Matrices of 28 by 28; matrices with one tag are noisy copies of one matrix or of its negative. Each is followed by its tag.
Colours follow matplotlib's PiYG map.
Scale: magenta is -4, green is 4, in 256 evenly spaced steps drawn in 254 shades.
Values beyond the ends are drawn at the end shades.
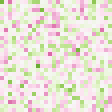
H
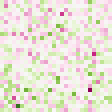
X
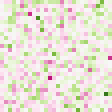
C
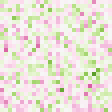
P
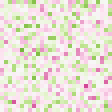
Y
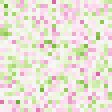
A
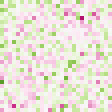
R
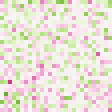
X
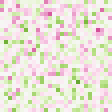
P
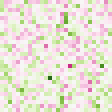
X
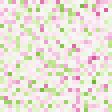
C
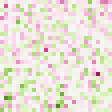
X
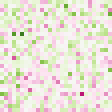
X
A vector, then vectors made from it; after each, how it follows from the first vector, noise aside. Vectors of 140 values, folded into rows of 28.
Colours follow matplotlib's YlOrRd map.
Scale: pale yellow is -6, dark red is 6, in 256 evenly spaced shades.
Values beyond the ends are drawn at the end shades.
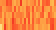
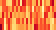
negated, scaled up.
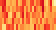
reversed, scaled up.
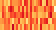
wrapped around, scaled up.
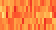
wrapped around.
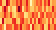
wrapped around, negated, scaled up.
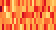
wrapped around, negated, scaled up.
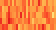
wrapped around.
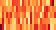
negated, scaled up.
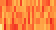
copied.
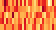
wrapped around, scaled up.
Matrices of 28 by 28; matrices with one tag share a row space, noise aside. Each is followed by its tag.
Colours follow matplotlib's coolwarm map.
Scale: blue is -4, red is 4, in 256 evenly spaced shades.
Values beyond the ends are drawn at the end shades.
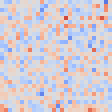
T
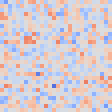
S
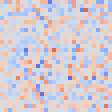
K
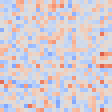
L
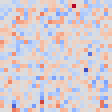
L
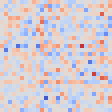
K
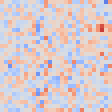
K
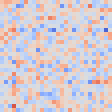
L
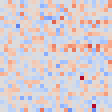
T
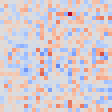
K
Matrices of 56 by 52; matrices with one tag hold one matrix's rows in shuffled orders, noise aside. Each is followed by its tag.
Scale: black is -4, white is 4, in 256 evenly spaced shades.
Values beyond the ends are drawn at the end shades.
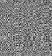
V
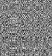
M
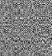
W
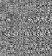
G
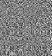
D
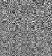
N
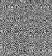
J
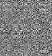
W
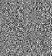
D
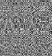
W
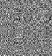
V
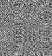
V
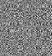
D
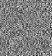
D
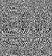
M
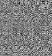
W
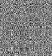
J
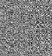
G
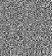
D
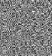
N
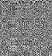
M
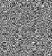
N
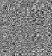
N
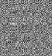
M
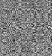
N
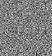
D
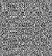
M
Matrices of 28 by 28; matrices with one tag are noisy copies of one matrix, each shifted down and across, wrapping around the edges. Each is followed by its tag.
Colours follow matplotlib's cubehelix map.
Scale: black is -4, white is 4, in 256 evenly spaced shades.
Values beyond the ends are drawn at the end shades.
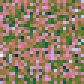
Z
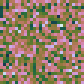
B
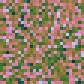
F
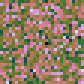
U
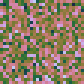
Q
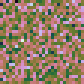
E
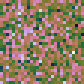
Q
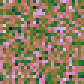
F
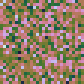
B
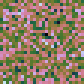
E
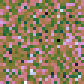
Z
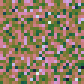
E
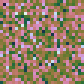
B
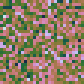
Q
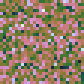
U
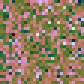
F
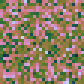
U
